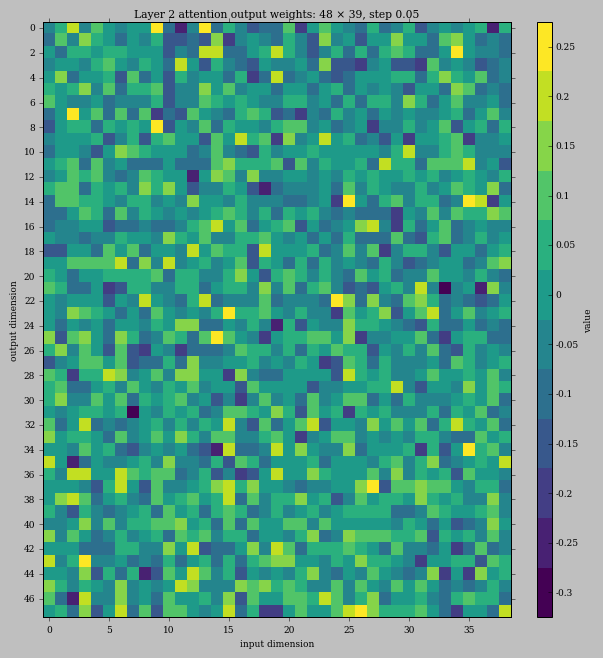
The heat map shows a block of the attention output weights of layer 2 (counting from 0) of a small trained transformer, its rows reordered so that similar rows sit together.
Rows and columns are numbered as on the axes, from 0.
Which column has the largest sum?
3
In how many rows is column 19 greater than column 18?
19
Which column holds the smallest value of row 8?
27
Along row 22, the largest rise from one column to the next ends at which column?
24
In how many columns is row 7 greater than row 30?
12
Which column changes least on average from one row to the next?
4
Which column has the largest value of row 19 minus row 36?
16
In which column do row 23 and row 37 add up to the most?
15
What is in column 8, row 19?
0.15
